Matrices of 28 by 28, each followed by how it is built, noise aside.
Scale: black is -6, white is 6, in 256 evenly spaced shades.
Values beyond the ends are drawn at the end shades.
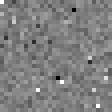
sparse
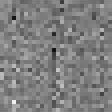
uneven columns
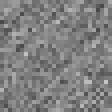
Hankel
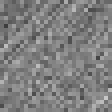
Hankel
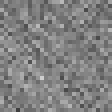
Toeplitz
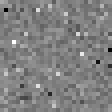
sparse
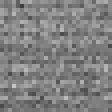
blocks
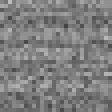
blocks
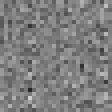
uneven columns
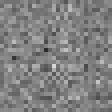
low rank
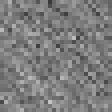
Toeplitz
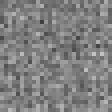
blocks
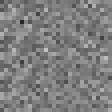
repeating rows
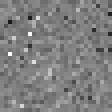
sparse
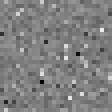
sparse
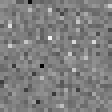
sparse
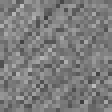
Hankel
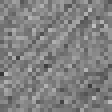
Hankel
